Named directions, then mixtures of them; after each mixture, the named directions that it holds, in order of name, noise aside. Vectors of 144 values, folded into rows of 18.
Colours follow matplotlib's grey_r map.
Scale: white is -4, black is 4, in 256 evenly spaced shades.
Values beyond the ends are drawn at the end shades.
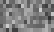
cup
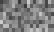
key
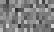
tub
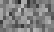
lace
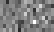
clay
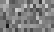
key, tub.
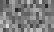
key, tub.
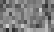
cup, key.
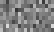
tub.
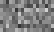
lace, tub.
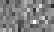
clay.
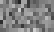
lace.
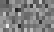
key, tub.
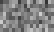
key.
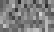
key, lace.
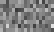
tub.
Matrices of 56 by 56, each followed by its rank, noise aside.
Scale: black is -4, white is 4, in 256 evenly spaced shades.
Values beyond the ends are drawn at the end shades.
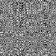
five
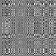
two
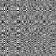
three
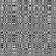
two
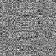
six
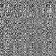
six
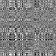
two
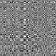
four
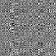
three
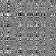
two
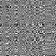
four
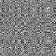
three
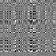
two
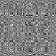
three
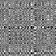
two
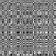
two
